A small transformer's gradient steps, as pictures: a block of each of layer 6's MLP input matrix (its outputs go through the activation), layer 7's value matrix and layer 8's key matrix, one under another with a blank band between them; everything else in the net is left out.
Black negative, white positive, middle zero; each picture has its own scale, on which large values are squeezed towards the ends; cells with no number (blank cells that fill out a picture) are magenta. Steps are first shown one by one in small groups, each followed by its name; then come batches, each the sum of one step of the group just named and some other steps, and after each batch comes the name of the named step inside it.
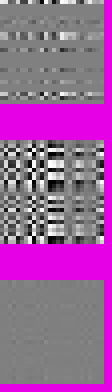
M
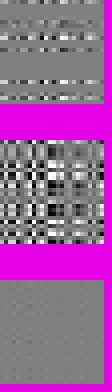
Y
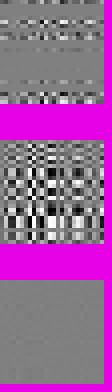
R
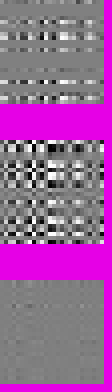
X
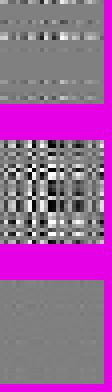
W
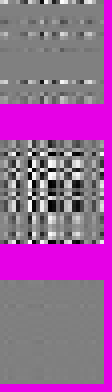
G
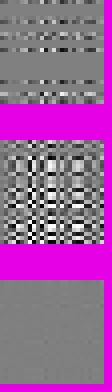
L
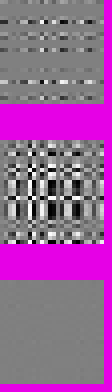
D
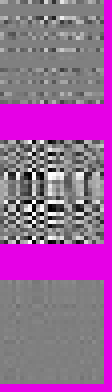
W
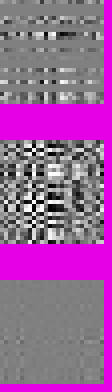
Y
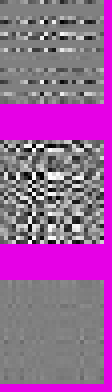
L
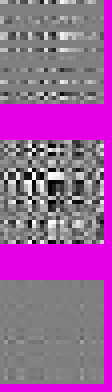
W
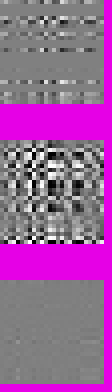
G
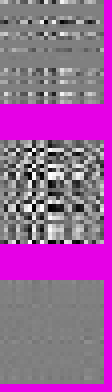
G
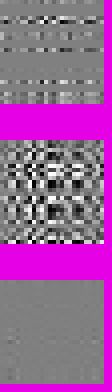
D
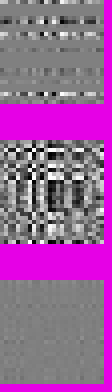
M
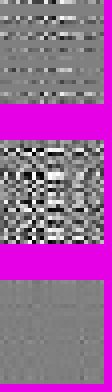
L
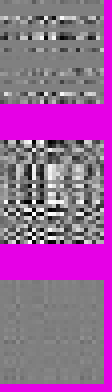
L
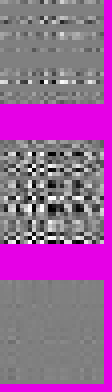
D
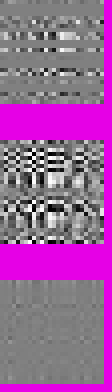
R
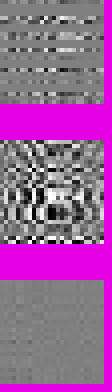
D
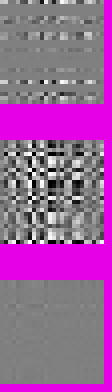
G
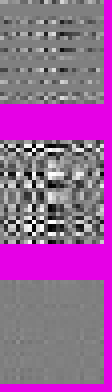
Y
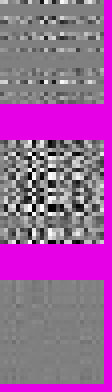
G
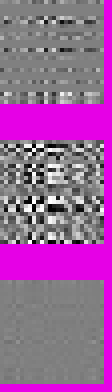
R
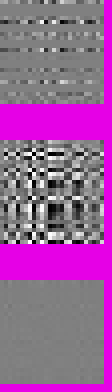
D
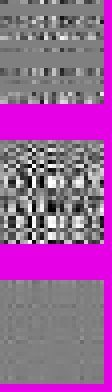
R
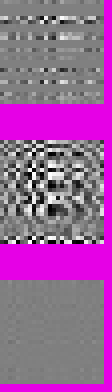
D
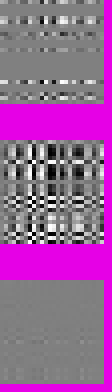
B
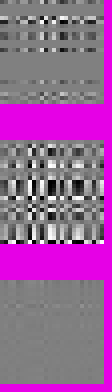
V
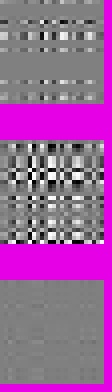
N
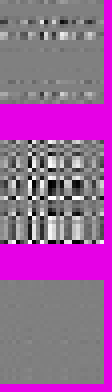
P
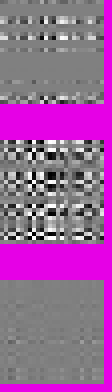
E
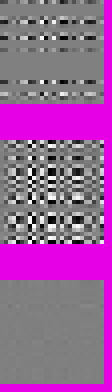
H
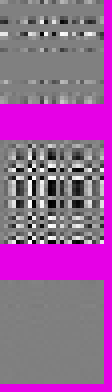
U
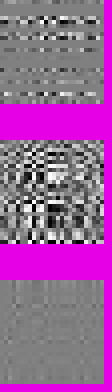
V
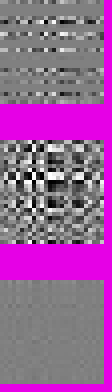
U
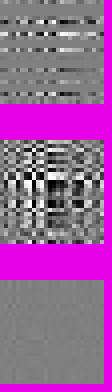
U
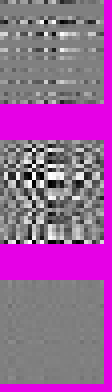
P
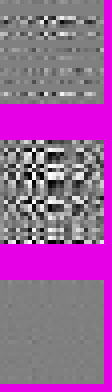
P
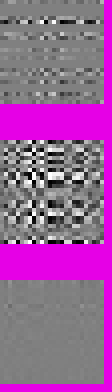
H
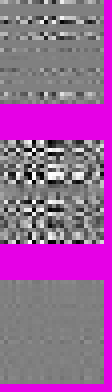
N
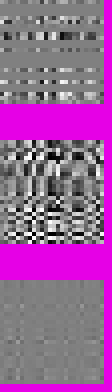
B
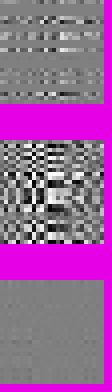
N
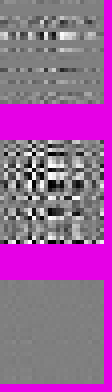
P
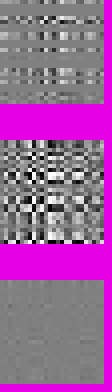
N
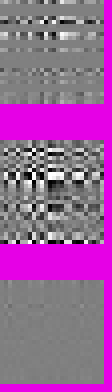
N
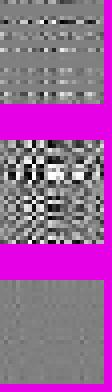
N
